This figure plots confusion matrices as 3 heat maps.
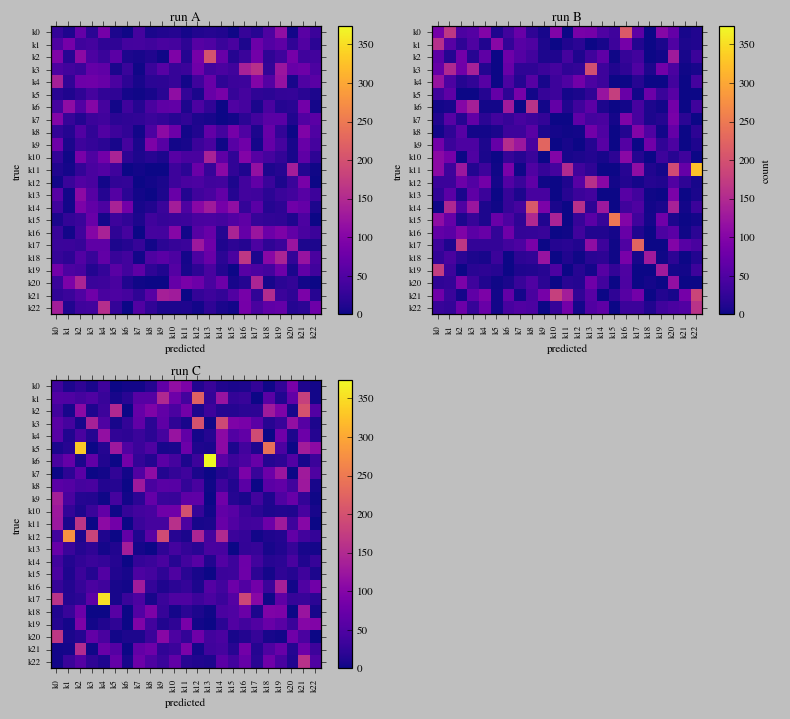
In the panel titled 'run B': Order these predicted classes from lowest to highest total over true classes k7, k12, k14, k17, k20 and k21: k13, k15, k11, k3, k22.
k15, k11, k22, k3, k13
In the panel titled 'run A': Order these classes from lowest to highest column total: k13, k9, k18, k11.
k11, k9, k18, k13
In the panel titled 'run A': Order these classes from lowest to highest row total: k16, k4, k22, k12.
k12, k22, k4, k16
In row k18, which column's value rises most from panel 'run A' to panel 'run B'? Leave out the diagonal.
k9
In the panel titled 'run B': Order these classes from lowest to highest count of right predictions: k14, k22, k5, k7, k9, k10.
k7, k5, k10, k14, k22, k9
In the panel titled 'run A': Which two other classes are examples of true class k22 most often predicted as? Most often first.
k4, k0
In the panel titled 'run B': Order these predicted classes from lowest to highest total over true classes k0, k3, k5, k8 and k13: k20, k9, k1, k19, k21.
k21, k9, k19, k20, k1
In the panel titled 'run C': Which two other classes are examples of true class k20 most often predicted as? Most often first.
k0, k9
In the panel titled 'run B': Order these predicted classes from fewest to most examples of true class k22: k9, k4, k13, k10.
k9, k10, k13, k4
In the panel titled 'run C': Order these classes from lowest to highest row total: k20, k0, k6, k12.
k0, k20, k6, k12
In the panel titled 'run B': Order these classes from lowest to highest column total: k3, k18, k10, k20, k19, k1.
k18, k19, k10, k3, k1, k20
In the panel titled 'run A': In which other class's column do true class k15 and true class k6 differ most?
k1
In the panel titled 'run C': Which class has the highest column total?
k21
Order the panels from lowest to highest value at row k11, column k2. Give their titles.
run A, run B, run C
